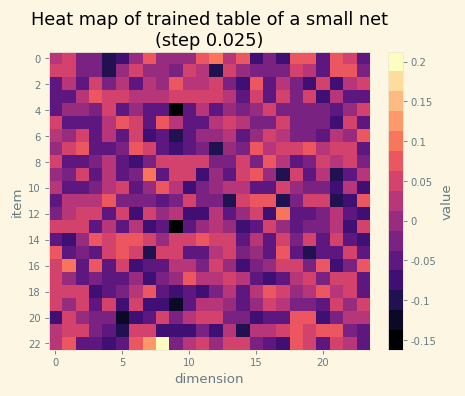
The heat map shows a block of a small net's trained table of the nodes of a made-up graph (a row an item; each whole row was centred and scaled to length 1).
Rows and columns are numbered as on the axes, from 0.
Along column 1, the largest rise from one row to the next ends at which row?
16
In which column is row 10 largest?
8
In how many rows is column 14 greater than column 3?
12
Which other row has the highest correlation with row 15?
5
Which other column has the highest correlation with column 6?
13
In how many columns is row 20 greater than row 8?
6
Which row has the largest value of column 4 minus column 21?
11
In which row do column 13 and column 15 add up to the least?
20
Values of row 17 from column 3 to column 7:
-0.025 -0.05 -0.05 0 -0.075
